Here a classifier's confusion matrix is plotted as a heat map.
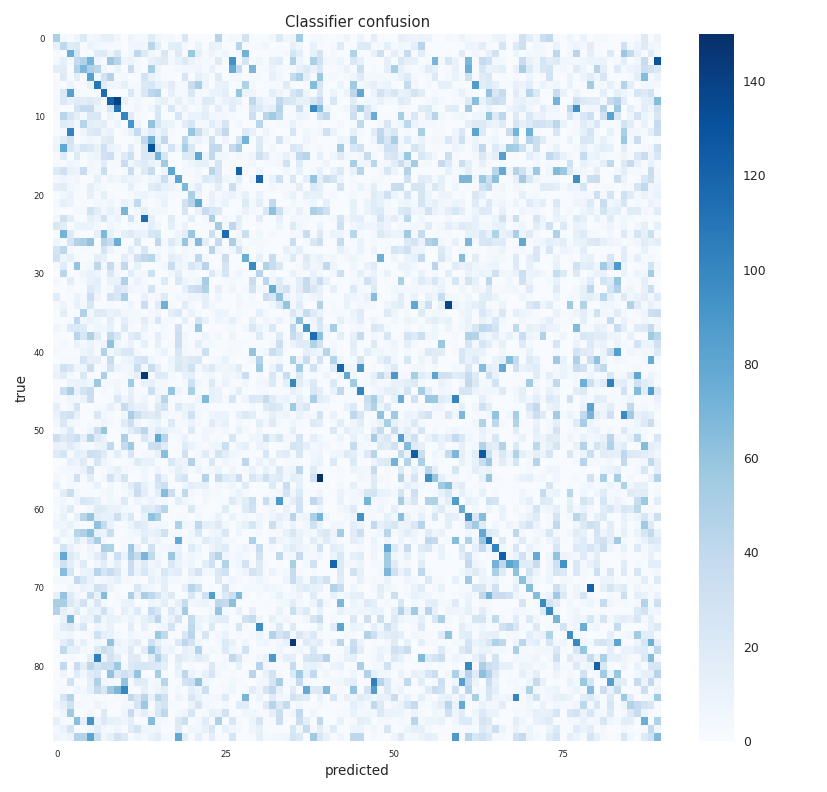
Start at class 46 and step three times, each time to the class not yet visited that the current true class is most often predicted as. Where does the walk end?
47
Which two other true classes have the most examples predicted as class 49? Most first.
65, 68
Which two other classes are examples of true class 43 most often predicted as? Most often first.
13, 50
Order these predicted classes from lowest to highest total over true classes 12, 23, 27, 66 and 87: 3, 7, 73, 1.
73, 3, 7, 1
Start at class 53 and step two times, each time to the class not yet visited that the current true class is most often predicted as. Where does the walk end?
5
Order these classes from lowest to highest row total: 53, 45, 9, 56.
45, 56, 9, 53
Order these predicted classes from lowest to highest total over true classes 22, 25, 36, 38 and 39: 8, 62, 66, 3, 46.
46, 66, 62, 3, 8
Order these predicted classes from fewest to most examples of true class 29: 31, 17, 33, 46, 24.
24, 46, 33, 17, 31
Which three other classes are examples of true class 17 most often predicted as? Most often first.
27, 66, 74
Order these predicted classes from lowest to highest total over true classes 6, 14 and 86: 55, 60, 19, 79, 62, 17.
55, 60, 17, 19, 79, 62
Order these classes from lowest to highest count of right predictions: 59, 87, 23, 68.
23, 68, 87, 59
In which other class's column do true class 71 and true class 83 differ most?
10
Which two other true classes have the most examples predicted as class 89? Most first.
3, 8
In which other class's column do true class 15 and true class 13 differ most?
66
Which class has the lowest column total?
43
